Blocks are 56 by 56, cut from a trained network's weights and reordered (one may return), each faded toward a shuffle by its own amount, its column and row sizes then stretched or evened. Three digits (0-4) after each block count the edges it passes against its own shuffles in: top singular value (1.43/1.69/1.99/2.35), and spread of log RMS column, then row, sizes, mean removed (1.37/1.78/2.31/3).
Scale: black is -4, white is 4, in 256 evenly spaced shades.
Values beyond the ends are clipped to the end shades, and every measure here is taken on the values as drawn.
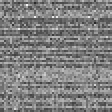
4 0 0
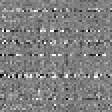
2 1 4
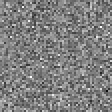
1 0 1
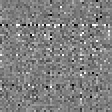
2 2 2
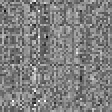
3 3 0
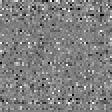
1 1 3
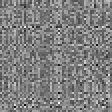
4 3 2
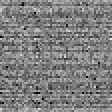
3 1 0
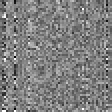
3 3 0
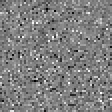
0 0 1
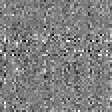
1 2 3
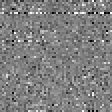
2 1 3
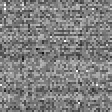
2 2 0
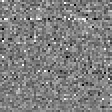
1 0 2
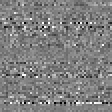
1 1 4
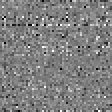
1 1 3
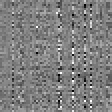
1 4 1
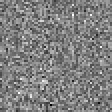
0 2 0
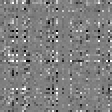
4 4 3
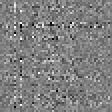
0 3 3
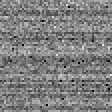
3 0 0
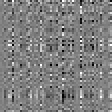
4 4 2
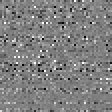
0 1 4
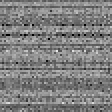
4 0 2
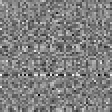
4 0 2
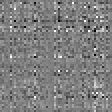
0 4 3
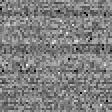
2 0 0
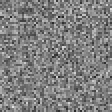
1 1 1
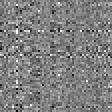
3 2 2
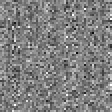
1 3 1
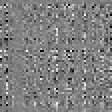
1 4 3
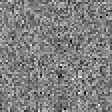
1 0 1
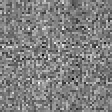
1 1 3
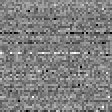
2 0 3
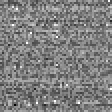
1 1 2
